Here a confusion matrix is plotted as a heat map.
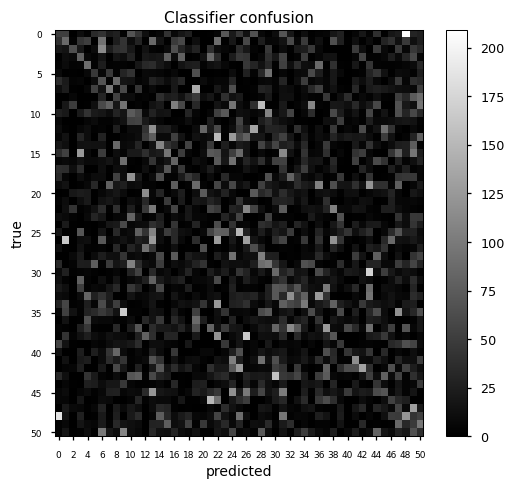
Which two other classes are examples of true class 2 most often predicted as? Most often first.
6, 16
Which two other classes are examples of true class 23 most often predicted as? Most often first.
10, 39
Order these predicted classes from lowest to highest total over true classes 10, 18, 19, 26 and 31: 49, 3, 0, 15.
15, 0, 3, 49
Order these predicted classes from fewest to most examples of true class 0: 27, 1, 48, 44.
44, 1, 27, 48
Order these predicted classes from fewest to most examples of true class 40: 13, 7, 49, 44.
44, 49, 13, 7
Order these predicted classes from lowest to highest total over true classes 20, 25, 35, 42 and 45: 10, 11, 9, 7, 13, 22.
10, 7, 11, 22, 9, 13
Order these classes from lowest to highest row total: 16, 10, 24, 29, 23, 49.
23, 24, 49, 16, 10, 29
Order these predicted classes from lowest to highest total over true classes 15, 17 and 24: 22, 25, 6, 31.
6, 25, 22, 31
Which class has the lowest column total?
2
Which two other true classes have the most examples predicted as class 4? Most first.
33, 36
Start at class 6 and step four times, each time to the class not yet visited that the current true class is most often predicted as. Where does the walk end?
28
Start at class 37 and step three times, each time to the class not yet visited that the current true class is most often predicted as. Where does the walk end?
30
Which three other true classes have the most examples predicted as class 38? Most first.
26, 22, 34
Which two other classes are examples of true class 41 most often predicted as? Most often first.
24, 28
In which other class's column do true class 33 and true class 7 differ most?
19
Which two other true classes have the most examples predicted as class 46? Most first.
26, 42
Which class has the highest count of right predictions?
25
